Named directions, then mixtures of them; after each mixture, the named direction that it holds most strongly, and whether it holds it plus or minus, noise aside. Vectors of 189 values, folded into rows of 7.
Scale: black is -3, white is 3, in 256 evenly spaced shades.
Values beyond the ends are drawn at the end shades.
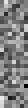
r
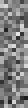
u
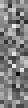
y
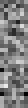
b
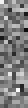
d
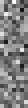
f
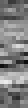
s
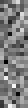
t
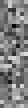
y, minus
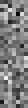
y, plus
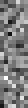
t, plus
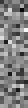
d, minus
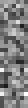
b, minus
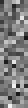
t, plus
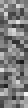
b, minus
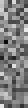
y, plus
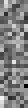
r, plus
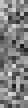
y, plus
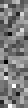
t, plus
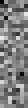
d, minus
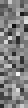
y, minus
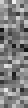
d, plus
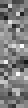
y, minus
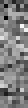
d, minus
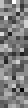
f, plus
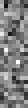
f, plus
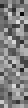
y, minus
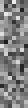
f, plus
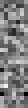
b, plus
